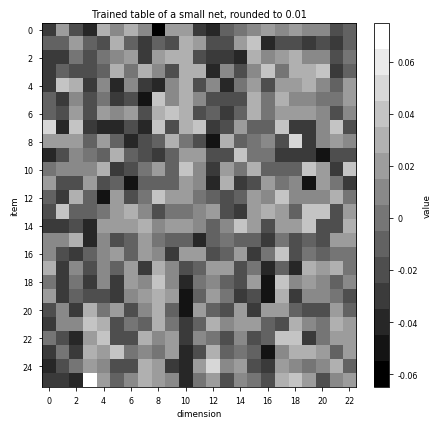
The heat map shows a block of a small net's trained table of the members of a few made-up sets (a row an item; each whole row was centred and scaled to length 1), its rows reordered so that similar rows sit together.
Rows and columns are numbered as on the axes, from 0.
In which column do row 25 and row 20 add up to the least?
10
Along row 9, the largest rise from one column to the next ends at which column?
14
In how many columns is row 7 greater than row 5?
8
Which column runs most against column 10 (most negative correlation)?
12
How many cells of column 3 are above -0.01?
9
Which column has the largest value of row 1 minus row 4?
5
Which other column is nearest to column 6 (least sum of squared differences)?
19
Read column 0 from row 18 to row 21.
0 0.02 -0.02 -0.03
